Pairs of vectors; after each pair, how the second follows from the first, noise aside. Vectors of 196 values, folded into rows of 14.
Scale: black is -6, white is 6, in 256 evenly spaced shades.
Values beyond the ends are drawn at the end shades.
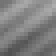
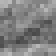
wrapped around.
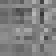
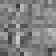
wrapped around, negated.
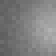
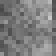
wrapped around.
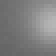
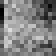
wrapped around, negated, scaled up.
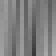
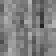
wrapped around.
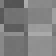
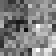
reversed, negated, scaled up.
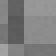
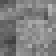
wrapped around.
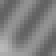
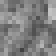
wrapped around.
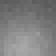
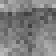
wrapped around.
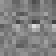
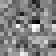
scaled up.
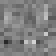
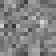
wrapped around, negated.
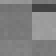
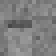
wrapped around, shrunk.
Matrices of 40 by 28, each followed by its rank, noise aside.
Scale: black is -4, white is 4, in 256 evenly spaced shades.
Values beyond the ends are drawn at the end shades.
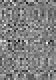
five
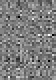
four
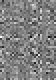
five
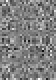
four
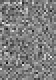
seven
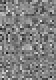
six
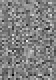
six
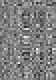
five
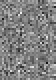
seven
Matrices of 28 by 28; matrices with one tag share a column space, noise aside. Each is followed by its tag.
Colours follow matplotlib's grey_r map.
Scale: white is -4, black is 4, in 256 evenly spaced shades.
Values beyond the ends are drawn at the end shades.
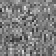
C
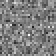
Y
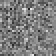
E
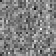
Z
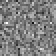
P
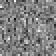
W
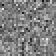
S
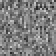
Z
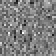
Y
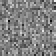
Z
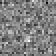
Y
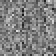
E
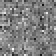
E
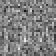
C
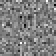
S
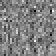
C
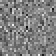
E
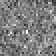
Y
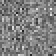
E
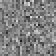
Y
